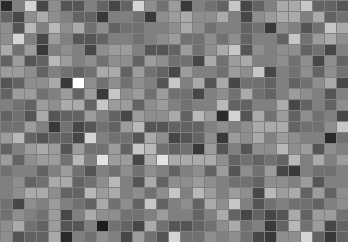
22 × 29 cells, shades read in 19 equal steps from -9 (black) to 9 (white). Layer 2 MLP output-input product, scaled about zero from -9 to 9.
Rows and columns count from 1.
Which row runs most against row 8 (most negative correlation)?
13
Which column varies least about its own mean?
18
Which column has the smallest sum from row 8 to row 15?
6
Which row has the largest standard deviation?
1
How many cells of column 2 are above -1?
12
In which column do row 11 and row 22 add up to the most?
15
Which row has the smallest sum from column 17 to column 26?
20
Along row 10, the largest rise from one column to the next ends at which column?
9
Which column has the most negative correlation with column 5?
22
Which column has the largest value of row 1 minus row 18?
26
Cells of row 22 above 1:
4
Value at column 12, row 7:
2
